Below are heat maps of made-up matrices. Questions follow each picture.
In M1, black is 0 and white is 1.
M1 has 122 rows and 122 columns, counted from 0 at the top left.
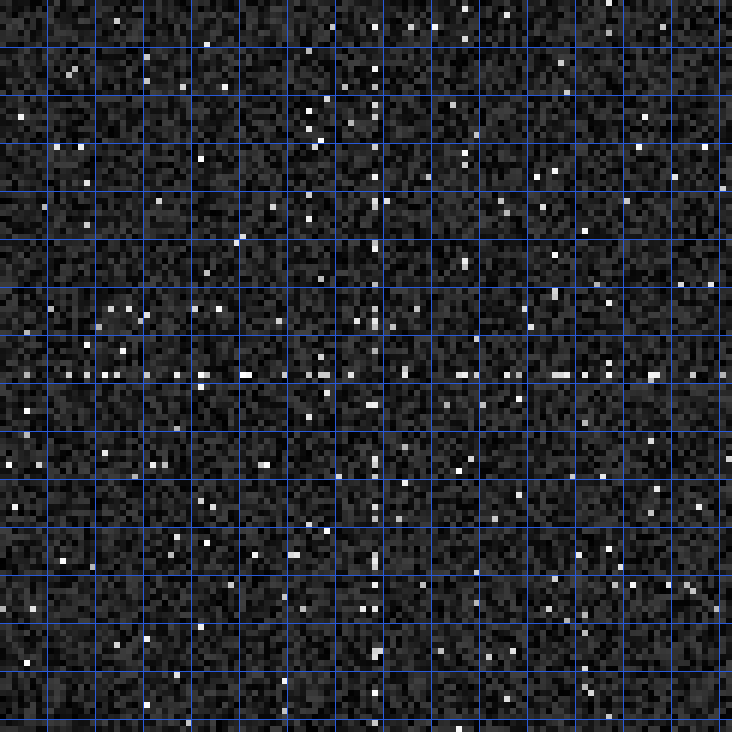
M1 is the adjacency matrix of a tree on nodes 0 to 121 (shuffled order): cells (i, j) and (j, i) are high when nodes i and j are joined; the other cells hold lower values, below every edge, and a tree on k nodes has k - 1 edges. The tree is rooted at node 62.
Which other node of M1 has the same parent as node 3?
107
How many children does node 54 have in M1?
3
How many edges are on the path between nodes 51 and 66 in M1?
3
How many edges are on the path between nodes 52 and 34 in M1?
3
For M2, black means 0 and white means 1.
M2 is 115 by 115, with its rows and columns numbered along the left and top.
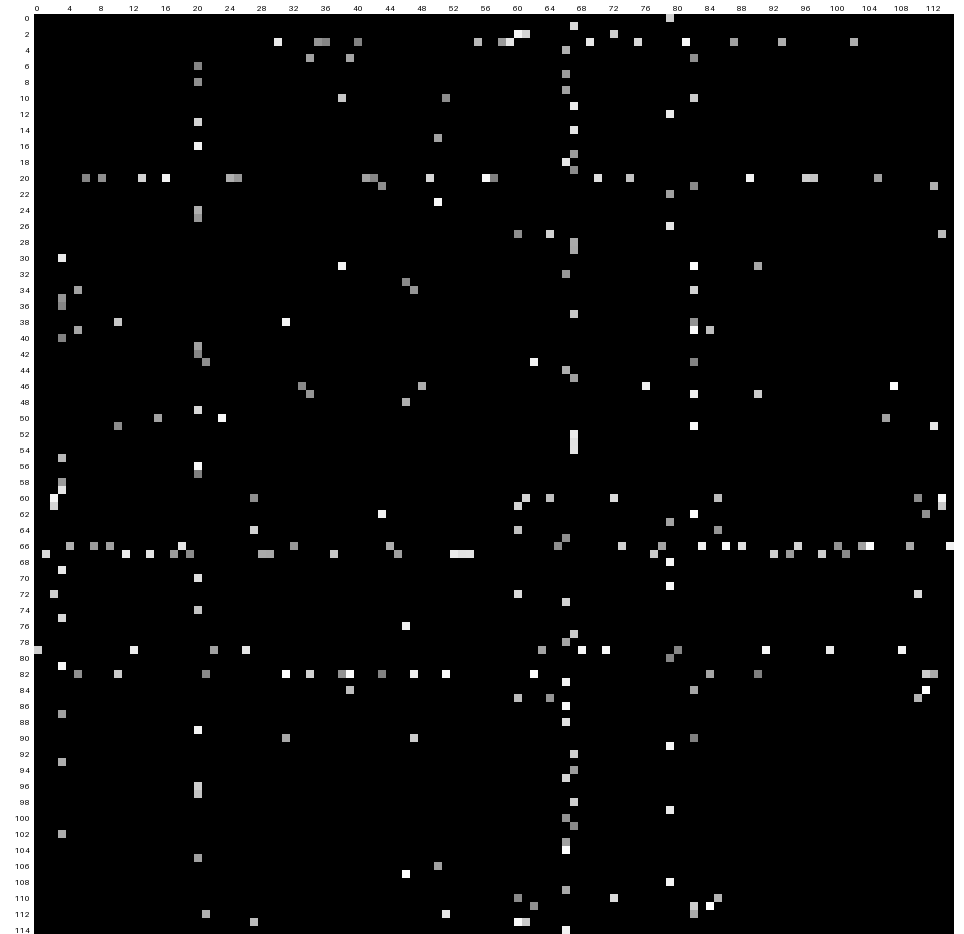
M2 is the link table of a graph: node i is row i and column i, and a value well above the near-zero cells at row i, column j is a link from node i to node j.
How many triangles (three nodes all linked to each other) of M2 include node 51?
2
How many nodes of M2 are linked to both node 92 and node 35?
0
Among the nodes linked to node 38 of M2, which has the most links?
node 82
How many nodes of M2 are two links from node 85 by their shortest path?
5
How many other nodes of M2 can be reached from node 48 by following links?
4
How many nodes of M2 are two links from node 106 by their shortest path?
2
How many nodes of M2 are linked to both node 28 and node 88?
0
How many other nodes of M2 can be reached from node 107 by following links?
4
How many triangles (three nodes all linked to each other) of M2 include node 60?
8
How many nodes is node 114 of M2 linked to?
1
